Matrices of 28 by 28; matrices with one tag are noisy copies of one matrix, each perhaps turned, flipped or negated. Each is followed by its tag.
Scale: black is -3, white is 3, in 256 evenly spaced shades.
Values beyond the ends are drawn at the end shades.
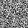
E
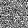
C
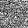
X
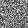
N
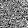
X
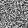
N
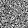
N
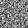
N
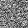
X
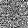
C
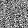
C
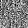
X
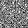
C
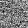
X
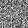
C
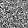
E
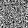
N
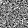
N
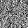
X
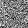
C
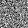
N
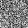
X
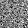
N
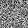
C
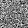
N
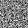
E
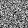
E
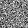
N
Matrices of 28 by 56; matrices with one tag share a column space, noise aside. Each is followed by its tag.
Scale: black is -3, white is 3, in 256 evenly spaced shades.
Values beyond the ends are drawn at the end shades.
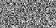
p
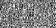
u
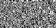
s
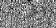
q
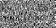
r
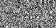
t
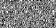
s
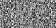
u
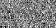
t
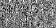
q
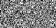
s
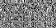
q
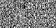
u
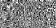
q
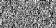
s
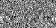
r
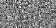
t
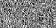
p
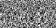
r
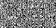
u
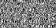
p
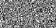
p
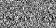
r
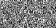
s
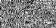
s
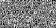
s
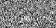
r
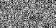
t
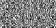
u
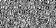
s
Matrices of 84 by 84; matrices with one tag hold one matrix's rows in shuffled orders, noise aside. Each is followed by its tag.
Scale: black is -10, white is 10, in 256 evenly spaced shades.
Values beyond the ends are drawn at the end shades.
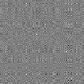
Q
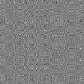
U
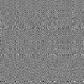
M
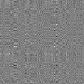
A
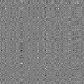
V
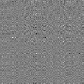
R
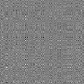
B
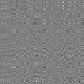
R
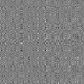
V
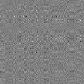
U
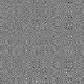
Q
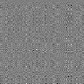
Q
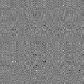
R
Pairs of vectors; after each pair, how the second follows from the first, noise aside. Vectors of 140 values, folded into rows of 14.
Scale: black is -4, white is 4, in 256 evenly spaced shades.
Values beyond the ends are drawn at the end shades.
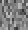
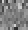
partly zeroed.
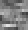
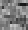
wrapped around, negated.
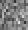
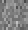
wrapped around, negated, shrunk.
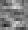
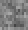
wrapped around, negated, shrunk.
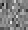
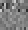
partly zeroed.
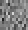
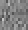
negated, shrunk.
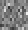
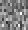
wrapped around.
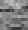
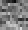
reversed.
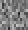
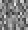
wrapped around, negated.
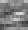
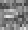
reversed.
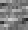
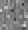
reversed, negated, partly zeroed.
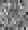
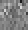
partly zeroed.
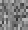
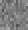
wrapped around, negated, shrunk.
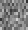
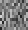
reversed.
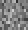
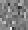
reversed, negated, partly zeroed.
